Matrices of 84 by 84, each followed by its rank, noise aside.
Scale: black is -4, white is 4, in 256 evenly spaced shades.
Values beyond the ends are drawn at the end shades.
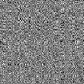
seven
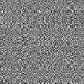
five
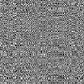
six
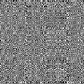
six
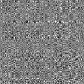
seven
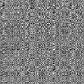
six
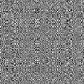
seven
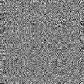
six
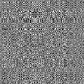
five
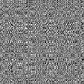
six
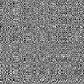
five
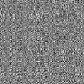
eight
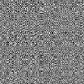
six
